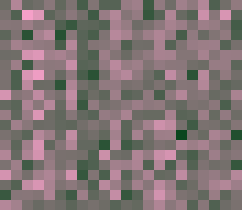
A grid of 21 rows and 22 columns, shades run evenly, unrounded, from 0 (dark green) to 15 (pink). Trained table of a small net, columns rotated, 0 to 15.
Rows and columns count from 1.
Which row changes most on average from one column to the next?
2
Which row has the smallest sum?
17
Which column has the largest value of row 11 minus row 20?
7
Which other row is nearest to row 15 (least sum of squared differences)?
10
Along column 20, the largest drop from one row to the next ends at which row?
21
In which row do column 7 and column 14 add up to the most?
18
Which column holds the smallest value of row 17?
22
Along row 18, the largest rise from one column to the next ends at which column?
11
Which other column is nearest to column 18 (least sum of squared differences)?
9
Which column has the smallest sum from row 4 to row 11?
8
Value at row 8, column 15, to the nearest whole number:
5
